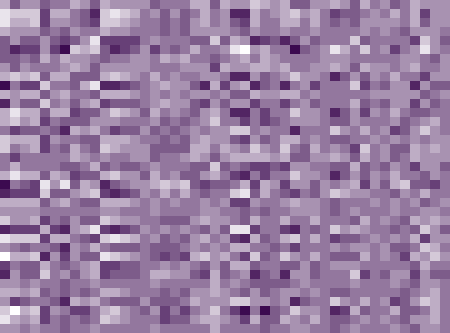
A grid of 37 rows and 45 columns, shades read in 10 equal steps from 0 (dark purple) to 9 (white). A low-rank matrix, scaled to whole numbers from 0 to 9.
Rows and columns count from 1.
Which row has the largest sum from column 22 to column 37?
6
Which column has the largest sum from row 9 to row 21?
2
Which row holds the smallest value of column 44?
21
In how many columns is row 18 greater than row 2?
17
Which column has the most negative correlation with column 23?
36
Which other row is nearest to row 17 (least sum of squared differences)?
25
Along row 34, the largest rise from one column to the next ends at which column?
8
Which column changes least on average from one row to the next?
33
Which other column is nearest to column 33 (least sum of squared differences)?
15
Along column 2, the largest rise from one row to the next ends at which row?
35
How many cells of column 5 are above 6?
5
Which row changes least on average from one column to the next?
24
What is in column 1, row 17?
7
